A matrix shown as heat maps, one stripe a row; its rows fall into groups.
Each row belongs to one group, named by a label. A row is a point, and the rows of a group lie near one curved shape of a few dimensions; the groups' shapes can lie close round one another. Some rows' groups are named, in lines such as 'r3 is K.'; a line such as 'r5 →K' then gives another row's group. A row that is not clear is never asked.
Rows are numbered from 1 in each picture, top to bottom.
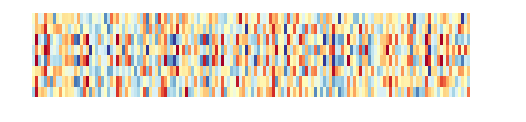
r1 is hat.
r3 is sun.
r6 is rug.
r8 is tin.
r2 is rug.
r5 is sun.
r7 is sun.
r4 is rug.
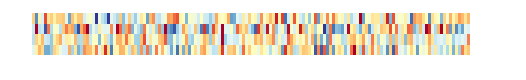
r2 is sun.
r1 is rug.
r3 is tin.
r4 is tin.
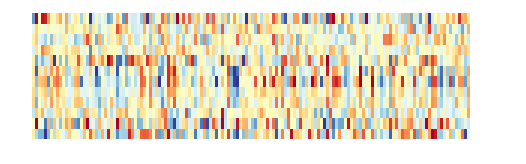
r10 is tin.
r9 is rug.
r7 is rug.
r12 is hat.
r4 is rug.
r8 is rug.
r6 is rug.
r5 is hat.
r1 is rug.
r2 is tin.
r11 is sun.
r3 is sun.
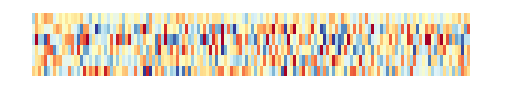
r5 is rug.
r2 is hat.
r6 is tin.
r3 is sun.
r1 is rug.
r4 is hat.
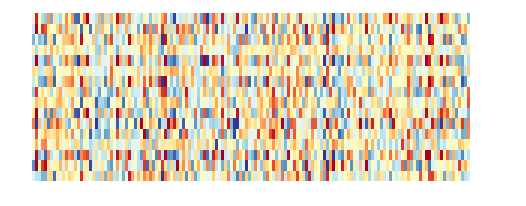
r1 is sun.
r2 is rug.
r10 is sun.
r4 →rug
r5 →sun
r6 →hat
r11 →rug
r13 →rug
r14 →sun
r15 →rug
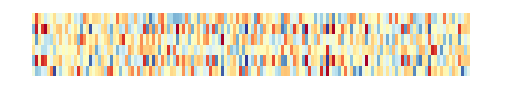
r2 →rug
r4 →hat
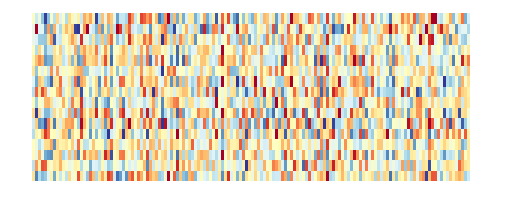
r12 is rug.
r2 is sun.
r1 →hat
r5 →tin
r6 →rug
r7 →tin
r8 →rug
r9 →rug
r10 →tin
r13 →hat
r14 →tin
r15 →rug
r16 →hat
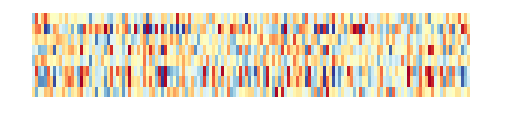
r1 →rug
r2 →tin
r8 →rug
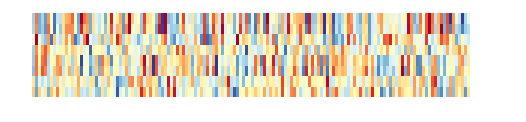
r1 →sun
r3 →sun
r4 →rug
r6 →rug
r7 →hat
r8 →rug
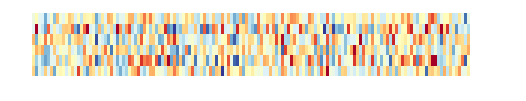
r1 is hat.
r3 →rug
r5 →hat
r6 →hat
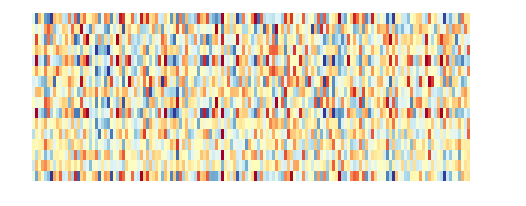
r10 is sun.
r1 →tin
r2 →rug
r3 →sun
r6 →hat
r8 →tin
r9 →rug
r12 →tin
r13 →rug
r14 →tin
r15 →rug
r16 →tin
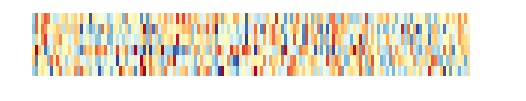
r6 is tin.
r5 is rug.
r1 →rug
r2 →rug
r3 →rug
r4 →tin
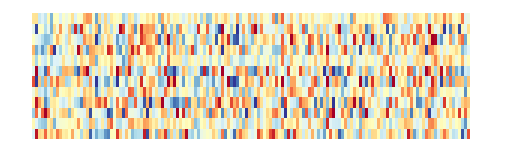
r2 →tin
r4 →hat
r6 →sun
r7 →rug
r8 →hat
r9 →tin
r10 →rug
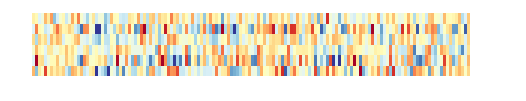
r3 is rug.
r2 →hat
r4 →tin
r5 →tin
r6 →rug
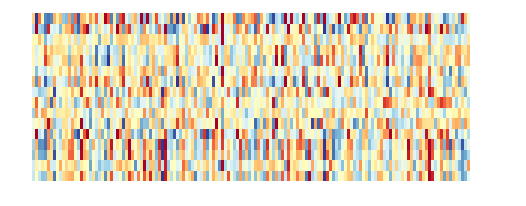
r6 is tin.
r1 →tin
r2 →sun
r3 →tin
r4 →rug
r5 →rug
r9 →sun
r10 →rug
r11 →rug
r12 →sun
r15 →tin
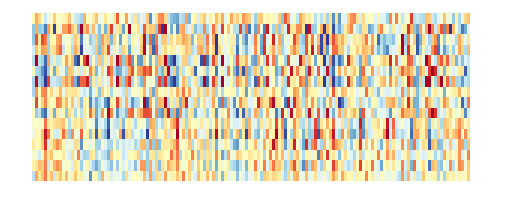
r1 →tin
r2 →sun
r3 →rug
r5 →sun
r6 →hat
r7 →sun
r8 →rug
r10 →hat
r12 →rug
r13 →rug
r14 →hat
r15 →rug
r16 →rug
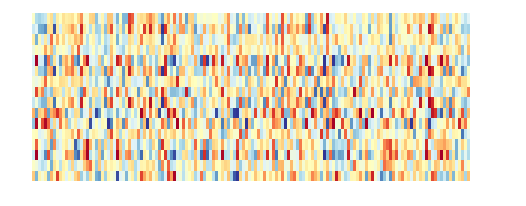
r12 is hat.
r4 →hat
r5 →sun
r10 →rug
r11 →rug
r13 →sun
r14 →sun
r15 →sun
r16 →rug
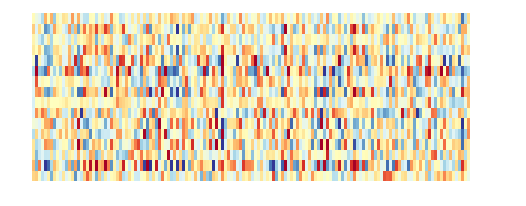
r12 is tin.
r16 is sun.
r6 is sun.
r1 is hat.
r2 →tin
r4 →tin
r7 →tin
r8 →tin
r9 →tin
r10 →rug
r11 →hat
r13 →hat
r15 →tin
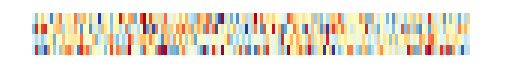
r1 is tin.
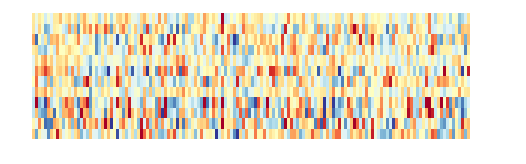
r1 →tin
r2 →tin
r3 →rug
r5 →rug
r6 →hat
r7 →sun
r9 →sun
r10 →sun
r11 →tin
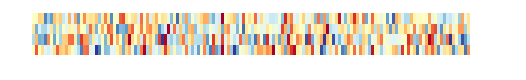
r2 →hat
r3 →sun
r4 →hat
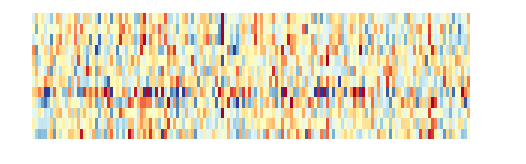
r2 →tin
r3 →tin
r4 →rug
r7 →hat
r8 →tin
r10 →tin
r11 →hat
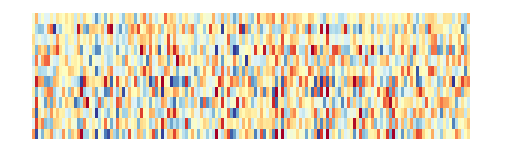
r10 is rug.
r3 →hat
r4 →rug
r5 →rug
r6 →hat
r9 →sun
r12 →rug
